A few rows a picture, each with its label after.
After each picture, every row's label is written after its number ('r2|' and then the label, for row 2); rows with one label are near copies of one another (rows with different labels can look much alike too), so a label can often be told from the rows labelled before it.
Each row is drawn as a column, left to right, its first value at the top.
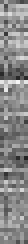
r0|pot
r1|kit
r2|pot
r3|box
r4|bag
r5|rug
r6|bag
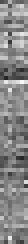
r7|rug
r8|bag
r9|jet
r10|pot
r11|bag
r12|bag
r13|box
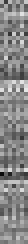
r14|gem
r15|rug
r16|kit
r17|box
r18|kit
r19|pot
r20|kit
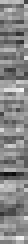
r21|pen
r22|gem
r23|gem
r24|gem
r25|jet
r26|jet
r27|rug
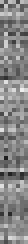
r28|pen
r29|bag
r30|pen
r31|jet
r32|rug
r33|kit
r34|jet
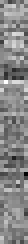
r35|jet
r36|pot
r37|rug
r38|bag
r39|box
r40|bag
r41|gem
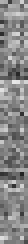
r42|jet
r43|pen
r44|rug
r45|box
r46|pot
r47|pen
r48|bag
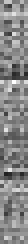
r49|box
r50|pen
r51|kit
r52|pot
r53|pot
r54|pen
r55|pot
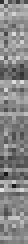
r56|rug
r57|gem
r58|rug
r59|box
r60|rug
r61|pot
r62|rug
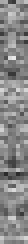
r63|jet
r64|gem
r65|rug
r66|rug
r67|gem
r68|pen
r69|jet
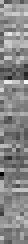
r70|gem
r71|bag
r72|bag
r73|pot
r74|box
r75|rug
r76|pot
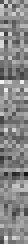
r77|bag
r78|jet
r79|bag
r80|pen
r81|gem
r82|pot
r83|gem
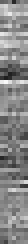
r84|bag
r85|bag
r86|pot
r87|rug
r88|pot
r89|box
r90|box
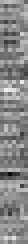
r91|gem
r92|jet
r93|gem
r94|jet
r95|gem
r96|box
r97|rug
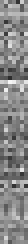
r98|box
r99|jet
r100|bag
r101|box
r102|rug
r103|kit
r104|box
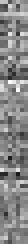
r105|kit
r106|pen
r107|bag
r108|pot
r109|kit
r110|box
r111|box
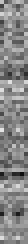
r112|pen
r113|rug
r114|pot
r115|gem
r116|pen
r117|gem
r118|pot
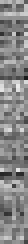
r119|kit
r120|pen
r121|pen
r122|box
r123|kit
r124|pen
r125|bag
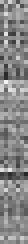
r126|kit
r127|pot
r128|kit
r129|jet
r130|rug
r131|jet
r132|gem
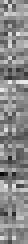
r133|gem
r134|pen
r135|bag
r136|pen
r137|box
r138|box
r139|pot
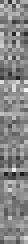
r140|bag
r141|gem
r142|rug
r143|kit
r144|bag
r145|gem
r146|jet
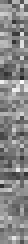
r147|box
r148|pot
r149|rug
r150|jet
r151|kit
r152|bag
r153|kit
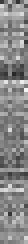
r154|rug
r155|pot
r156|pen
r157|pot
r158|rug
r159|pot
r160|jet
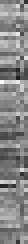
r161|box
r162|box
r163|box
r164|box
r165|bag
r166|kit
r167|rug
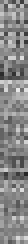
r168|pot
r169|kit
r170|bag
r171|rug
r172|jet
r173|rug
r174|jet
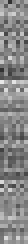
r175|box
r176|jet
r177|rug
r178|box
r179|jet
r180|box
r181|jet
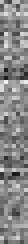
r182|kit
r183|bag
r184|rug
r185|gem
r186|pen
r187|bag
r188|pot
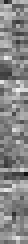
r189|pot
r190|rug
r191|rug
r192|pen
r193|jet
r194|kit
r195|gem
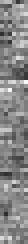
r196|jet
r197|pen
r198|jet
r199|box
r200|rug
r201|bag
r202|pot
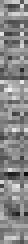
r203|box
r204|jet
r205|kit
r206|pen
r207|pen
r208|bag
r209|pen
